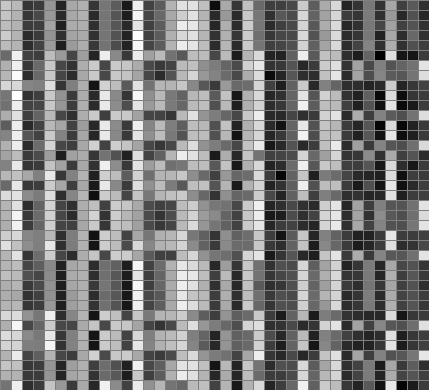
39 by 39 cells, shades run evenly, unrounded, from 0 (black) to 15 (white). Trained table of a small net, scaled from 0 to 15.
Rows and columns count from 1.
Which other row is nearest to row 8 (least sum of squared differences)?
15
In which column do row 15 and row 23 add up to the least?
25
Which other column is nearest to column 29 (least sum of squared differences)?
34
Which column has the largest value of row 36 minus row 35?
9
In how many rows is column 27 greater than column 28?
10
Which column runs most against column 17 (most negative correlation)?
6
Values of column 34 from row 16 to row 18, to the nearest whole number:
8 5 2
